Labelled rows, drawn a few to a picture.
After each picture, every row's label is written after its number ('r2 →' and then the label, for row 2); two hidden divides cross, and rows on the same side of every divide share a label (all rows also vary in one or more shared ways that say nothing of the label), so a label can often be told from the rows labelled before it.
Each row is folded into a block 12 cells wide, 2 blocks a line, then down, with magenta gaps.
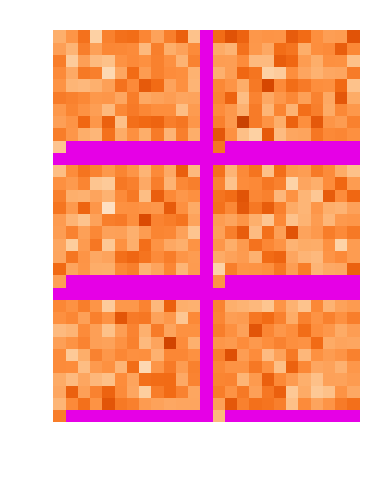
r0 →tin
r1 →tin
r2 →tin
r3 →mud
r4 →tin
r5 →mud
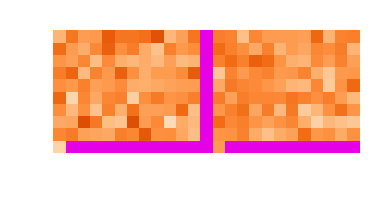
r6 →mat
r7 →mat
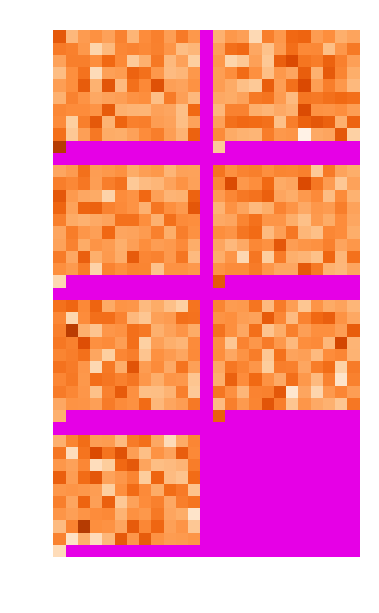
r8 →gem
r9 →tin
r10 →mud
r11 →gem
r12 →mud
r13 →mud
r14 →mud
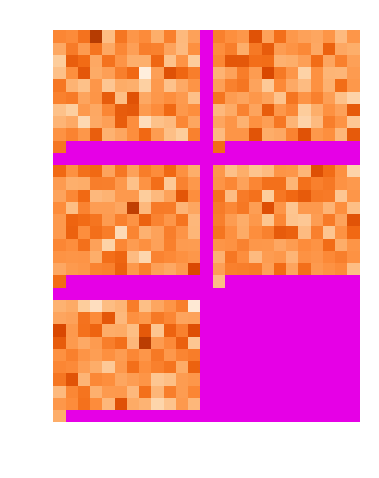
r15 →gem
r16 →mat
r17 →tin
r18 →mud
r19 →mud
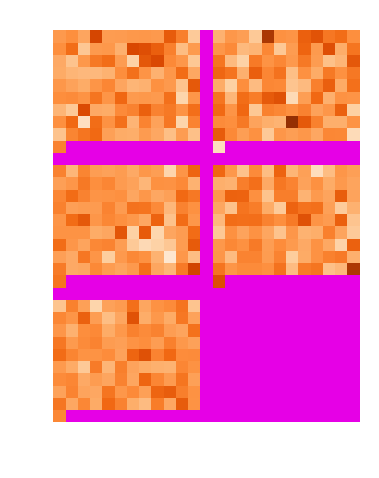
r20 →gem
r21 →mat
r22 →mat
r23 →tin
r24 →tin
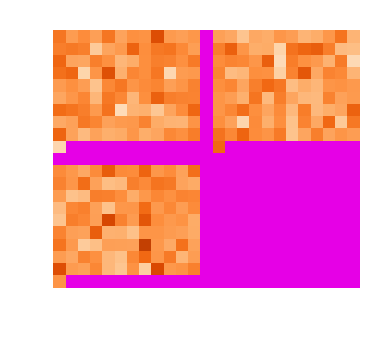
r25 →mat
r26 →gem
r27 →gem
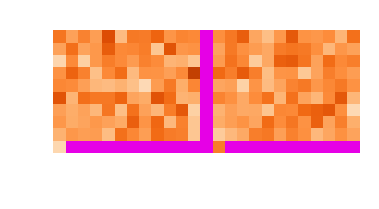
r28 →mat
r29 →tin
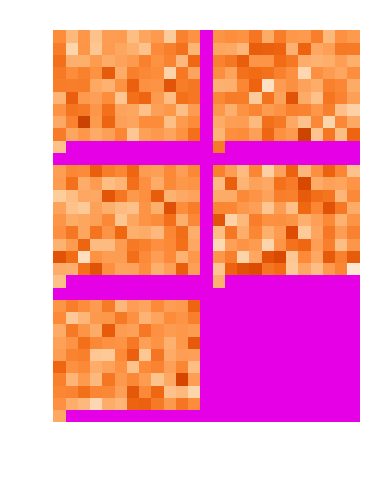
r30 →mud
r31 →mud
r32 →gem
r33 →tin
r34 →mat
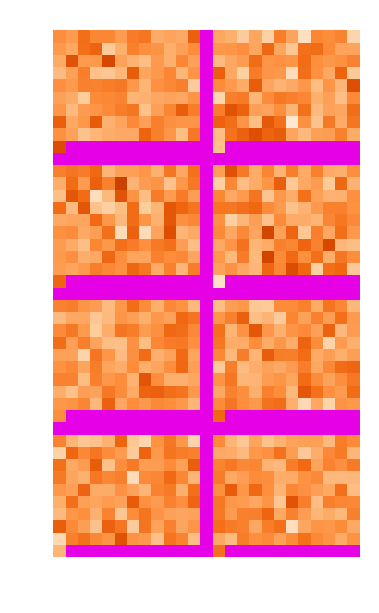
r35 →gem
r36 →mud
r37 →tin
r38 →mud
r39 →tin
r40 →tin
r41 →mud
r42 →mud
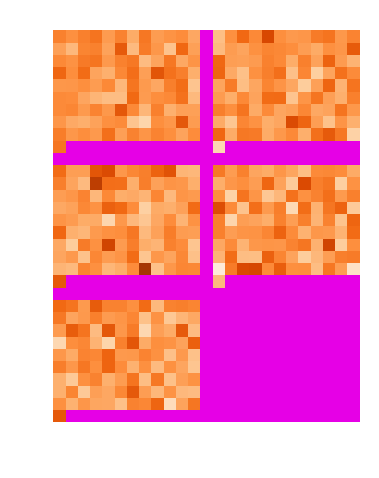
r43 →tin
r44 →mat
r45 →mat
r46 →mud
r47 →gem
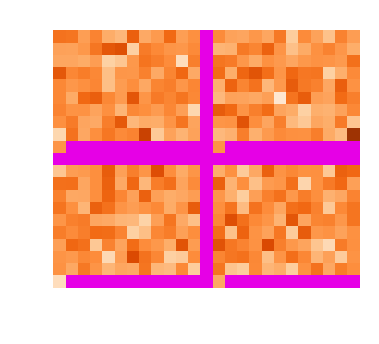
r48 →mud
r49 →mud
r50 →mat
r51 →mat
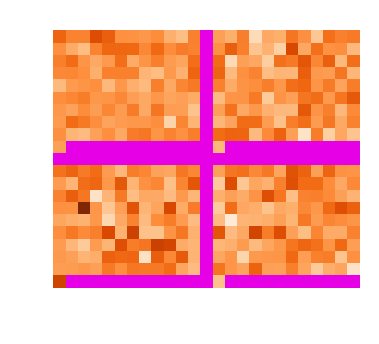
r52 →mat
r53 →tin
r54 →tin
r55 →gem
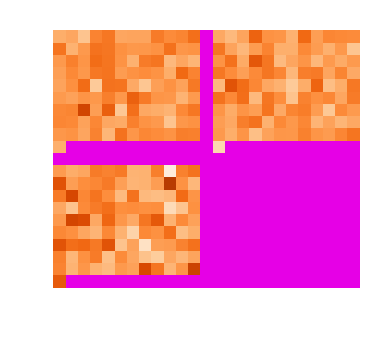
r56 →mat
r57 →mat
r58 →mat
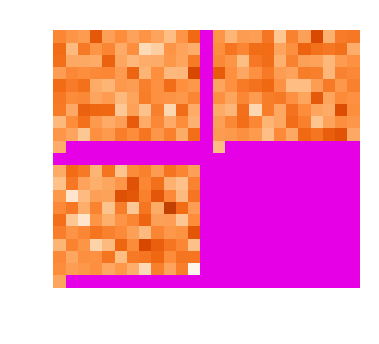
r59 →mat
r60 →mat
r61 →tin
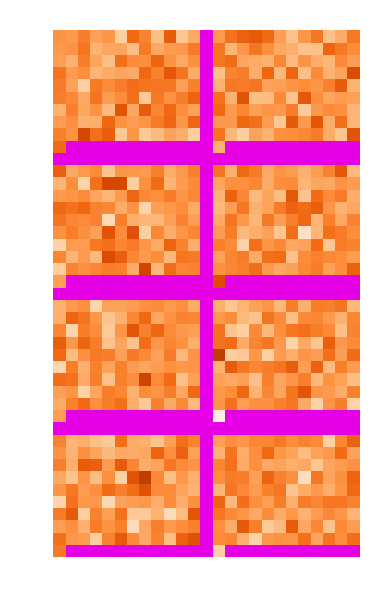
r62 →tin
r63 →mat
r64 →mud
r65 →tin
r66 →tin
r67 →mud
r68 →tin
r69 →mat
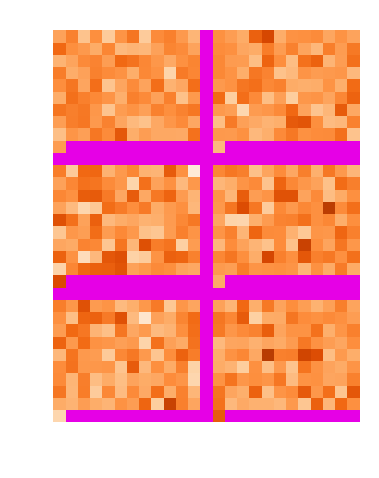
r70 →mud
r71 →mat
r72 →tin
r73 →tin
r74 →mud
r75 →gem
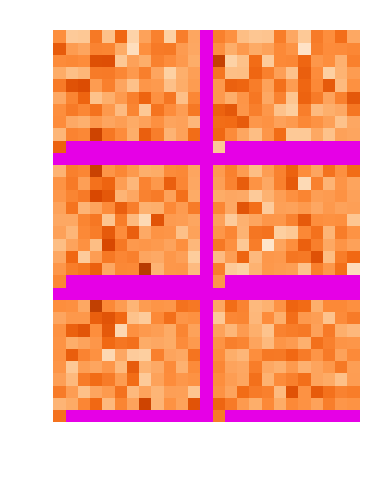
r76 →mat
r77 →mud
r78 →mat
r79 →tin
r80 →mat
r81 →tin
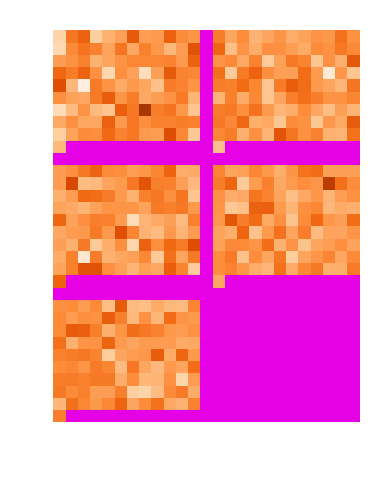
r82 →tin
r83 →mud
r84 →gem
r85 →mat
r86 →mud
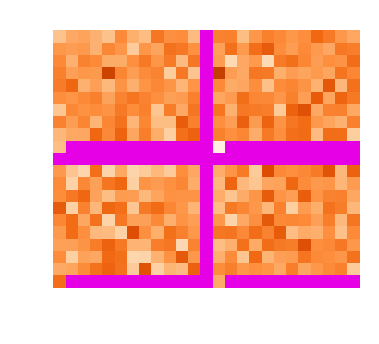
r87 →mud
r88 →mud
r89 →mud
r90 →gem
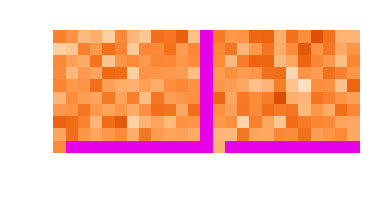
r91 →mud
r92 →mat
